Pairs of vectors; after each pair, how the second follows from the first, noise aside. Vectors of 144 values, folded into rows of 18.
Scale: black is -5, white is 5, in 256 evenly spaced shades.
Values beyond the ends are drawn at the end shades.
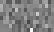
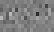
negated, partly zeroed.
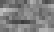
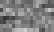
wrapped around, negated.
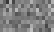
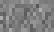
wrapped around, negated, shrunk.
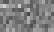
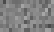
reversed, negated, shrunk.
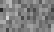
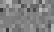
partly zeroed.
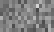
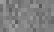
reversed, shrunk.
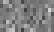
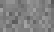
wrapped around, negated, shrunk.
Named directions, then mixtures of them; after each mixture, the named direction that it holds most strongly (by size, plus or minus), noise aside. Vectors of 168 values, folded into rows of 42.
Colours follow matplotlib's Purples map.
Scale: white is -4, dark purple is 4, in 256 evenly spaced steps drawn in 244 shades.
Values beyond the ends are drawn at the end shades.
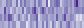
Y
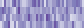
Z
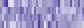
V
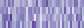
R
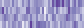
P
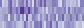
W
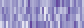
P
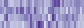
V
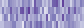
W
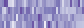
V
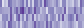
W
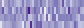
P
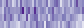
Y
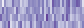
Z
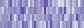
P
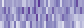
Z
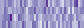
R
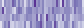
Z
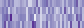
R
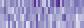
Y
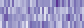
P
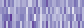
R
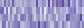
P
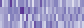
W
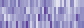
P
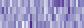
P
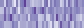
Y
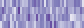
Z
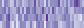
Z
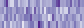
V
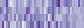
V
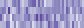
Z
